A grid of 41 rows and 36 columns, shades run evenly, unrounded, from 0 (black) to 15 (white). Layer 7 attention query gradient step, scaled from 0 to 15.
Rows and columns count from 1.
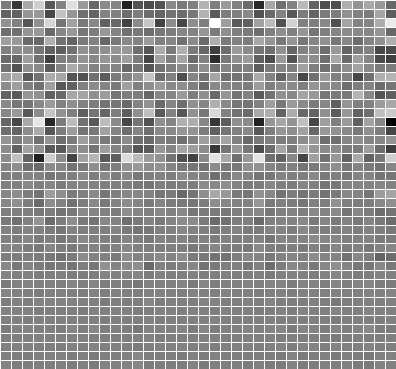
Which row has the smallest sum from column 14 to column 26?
2
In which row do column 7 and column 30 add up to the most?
14
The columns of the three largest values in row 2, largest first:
6, 19, 35
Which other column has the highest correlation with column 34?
28
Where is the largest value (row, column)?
3, 20
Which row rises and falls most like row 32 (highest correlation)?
37
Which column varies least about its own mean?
16
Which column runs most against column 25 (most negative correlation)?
31
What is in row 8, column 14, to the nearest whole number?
5
